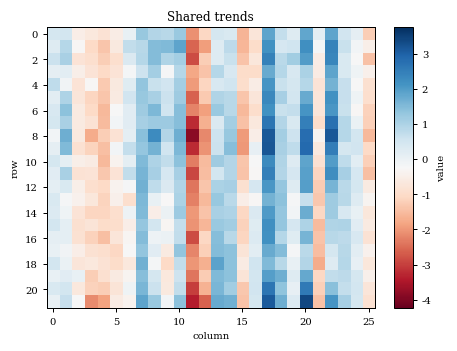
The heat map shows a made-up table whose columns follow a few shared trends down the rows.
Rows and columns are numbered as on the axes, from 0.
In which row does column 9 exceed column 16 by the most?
1
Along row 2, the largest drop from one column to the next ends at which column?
11
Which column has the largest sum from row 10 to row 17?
17
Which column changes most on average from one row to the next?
20
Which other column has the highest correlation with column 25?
15
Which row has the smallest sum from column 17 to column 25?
18
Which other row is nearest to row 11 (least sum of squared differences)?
5
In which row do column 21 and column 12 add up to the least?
21
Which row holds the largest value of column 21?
0
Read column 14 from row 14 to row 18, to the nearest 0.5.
1 1 1 1.5 1.5
